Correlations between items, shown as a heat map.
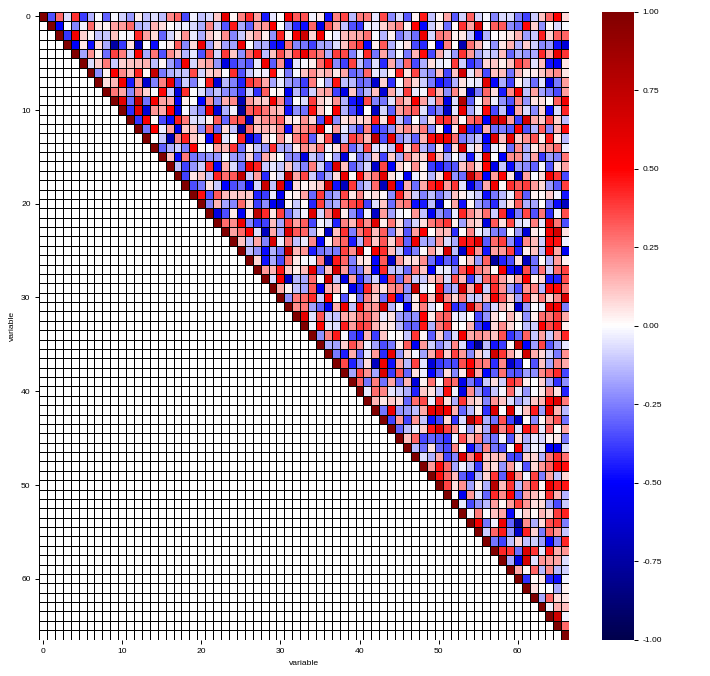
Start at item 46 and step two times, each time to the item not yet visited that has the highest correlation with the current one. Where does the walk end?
35
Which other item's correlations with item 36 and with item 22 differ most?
28
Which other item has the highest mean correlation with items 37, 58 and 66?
27
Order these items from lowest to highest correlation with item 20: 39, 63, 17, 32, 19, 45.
32, 63, 17, 45, 39, 19
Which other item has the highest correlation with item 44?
57
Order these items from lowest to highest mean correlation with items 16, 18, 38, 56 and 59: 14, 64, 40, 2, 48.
14, 64, 40, 2, 48
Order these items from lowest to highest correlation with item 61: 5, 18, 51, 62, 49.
49, 62, 51, 5, 18
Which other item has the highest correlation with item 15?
56
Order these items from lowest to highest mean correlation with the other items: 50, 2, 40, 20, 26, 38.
20, 26, 40, 38, 2, 50
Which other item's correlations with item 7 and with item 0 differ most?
64
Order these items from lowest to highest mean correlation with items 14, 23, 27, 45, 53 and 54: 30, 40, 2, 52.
52, 40, 30, 2
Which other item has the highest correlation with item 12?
9
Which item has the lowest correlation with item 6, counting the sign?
3
